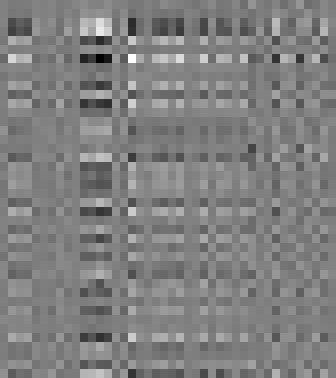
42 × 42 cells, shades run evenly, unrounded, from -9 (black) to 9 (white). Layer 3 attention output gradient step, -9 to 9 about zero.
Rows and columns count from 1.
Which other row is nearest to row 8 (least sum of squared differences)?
13
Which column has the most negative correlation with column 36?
38
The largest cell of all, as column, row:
17, 7
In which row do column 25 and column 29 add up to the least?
4
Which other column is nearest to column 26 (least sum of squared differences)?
2
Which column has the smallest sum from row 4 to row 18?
32
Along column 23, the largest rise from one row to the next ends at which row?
5
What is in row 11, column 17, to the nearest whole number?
-3
